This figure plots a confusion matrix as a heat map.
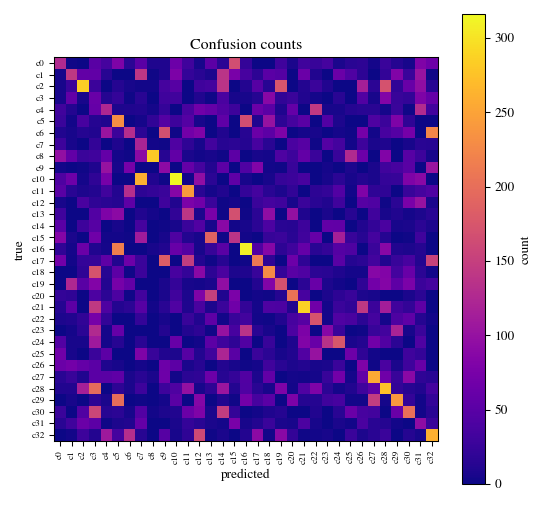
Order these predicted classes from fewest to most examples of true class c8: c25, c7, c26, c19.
c19, c26, c7, c25
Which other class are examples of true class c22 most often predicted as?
c3
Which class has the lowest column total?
c8
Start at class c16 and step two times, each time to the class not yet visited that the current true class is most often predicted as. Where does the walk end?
c18
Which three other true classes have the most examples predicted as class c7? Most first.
c10, c1, c15
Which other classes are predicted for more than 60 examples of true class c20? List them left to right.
c12, c13, c15
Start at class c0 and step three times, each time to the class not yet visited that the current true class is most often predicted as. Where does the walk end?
c11
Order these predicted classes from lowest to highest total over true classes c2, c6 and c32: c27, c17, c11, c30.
c27, c11, c30, c17
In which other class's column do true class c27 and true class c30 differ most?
c14
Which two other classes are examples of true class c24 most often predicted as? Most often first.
c23, c3
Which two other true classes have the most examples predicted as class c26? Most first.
c21, c2
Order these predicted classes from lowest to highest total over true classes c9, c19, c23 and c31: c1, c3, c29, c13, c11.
c13, c11, c1, c29, c3
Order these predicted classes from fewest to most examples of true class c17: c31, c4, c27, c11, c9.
c31, c27, c4, c11, c9
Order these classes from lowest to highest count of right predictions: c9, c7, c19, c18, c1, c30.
c9, c7, c1, c19, c30, c18
